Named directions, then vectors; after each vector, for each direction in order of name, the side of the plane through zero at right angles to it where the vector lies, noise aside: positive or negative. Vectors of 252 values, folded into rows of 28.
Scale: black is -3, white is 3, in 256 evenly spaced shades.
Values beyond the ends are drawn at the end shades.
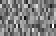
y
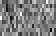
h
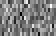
negative, negative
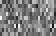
positive, negative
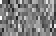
positive, negative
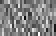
positive, positive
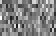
positive, negative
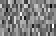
positive, positive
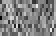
negative, positive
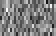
negative, negative
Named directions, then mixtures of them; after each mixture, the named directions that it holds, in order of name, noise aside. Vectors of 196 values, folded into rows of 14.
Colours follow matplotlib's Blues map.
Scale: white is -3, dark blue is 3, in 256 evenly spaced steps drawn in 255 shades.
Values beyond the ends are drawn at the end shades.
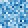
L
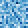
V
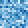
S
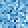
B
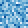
V.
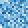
B, L.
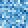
S.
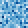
L, V.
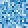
B, L, V.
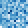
B, L, S.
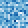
B, S, V.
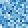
B, L.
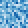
S, V.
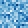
B, V.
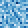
V.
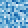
B, S, V.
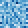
V.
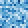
S.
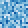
B, L, V.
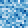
S.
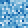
L, S, V.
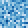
B, L, V.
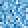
B, V.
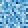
V.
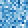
B, S.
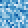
L, S, V.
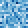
V.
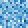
L, S.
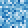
S.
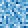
V.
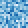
B, S, V.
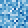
B.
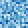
B, L, V.
